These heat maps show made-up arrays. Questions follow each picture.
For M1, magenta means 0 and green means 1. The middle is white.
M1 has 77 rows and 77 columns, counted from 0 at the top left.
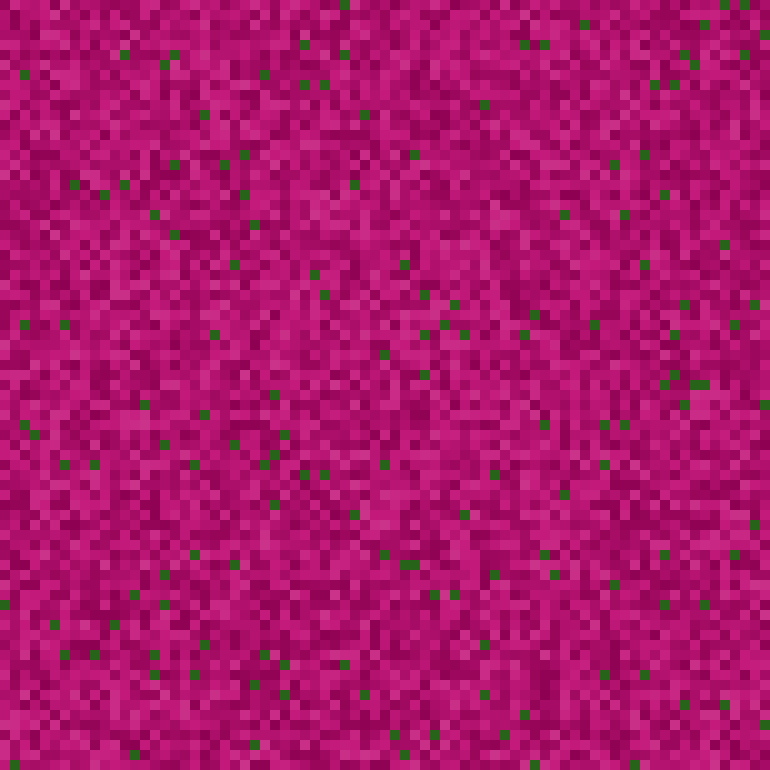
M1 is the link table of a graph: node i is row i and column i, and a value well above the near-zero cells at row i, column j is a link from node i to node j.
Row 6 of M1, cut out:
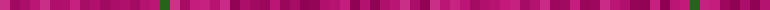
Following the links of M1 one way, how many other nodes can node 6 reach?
9
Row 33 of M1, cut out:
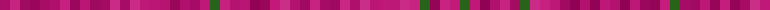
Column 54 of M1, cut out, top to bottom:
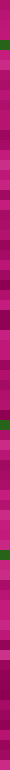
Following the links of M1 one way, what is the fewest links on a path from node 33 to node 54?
2
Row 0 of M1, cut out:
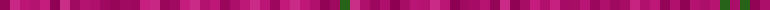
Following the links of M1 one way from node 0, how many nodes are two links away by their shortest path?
2
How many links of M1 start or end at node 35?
3
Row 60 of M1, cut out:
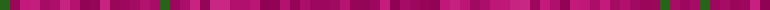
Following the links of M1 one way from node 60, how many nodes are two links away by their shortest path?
8
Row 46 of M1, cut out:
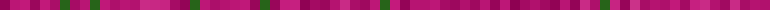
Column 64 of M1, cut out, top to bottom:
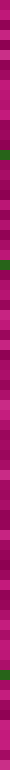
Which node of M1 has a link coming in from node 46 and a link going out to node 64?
node 26
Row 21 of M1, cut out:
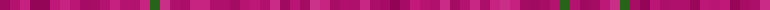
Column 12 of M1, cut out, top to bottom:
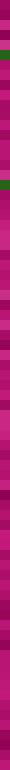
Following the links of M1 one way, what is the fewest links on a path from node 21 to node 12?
3
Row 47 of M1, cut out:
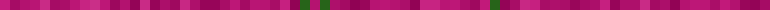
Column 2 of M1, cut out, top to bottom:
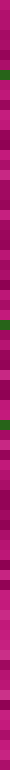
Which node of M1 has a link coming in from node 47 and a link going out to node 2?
node 32
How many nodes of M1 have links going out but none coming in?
10
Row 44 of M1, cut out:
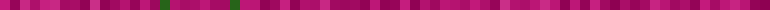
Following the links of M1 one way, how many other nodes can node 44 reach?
6
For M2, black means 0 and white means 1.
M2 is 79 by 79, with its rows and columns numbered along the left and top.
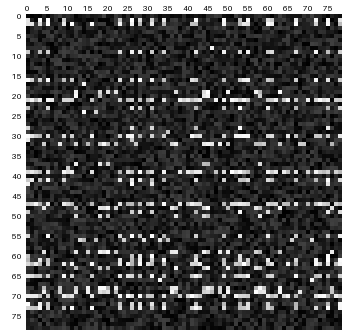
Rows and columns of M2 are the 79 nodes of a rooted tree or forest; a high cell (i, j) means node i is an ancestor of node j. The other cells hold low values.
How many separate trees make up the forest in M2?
4
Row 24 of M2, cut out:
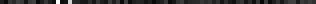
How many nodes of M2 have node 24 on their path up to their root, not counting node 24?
2
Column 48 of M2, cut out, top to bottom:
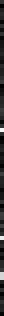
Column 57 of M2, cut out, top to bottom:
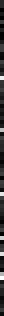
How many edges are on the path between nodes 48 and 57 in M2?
3
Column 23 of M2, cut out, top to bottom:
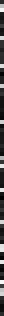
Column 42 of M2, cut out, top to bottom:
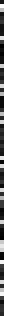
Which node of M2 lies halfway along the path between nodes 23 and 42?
60
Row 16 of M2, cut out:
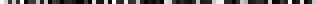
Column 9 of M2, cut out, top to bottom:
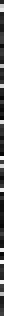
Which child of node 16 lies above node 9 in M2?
41
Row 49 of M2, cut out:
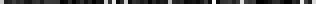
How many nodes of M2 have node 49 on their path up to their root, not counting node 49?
9
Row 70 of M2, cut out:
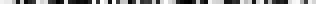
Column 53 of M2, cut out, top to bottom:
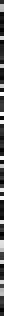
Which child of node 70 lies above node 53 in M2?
62
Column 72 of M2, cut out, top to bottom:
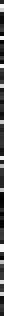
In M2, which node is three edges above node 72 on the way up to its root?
1
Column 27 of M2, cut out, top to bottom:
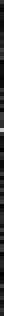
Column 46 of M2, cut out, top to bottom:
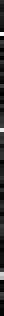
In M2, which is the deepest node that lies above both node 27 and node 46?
32
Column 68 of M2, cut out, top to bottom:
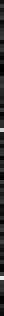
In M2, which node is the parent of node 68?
69
